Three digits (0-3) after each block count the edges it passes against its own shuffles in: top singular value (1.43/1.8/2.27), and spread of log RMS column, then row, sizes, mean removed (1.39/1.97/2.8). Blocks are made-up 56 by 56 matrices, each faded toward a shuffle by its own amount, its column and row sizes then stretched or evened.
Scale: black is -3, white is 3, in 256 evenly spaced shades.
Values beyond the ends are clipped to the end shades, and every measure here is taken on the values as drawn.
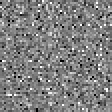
0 0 1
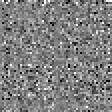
0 2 2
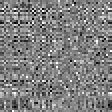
3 1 2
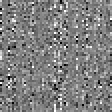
0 3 0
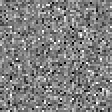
0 1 0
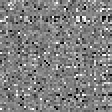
2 1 2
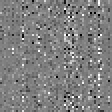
2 3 1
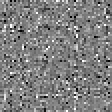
1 2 1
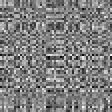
3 1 3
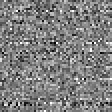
2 0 2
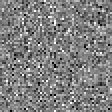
2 1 0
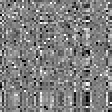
3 2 0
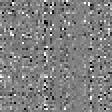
1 3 2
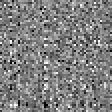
2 2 1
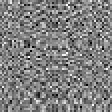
3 1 0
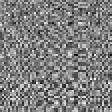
3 0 2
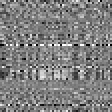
3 0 3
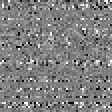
0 1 3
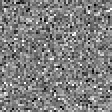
1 0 0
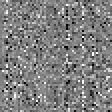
2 2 0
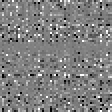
2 2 3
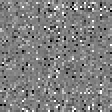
0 2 2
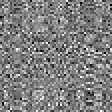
3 0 1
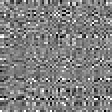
3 1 3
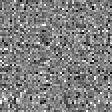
2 0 1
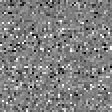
0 0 2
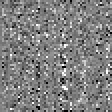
0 3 0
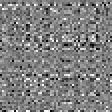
3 1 3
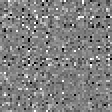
1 2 2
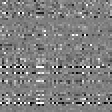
3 1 3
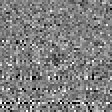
2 0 2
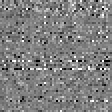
1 1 3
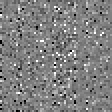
0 2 0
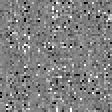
0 2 1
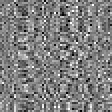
3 2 0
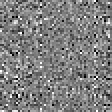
2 2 1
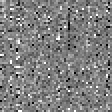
1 2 0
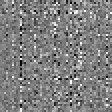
1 3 1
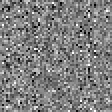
1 2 0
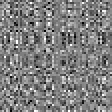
3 3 1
